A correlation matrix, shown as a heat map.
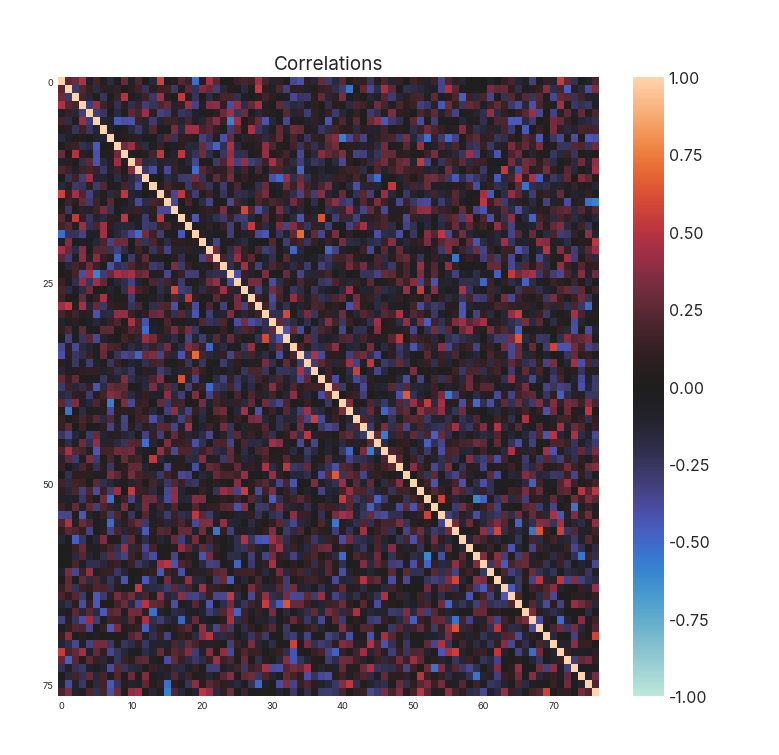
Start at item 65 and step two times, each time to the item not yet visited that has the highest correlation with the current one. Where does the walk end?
29
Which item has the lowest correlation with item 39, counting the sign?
55
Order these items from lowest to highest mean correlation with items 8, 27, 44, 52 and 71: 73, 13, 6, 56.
13, 56, 6, 73
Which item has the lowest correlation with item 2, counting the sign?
57
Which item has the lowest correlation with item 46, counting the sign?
44
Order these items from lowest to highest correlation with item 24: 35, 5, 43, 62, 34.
5, 62, 34, 43, 35
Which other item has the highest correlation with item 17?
37
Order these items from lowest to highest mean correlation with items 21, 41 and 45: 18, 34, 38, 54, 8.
34, 38, 8, 54, 18
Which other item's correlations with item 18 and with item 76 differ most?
15
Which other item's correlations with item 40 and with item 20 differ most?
1
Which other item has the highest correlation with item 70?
33
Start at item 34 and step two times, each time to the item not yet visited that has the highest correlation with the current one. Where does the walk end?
54
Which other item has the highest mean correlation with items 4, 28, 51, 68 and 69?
76
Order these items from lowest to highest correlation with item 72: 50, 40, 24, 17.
17, 24, 40, 50
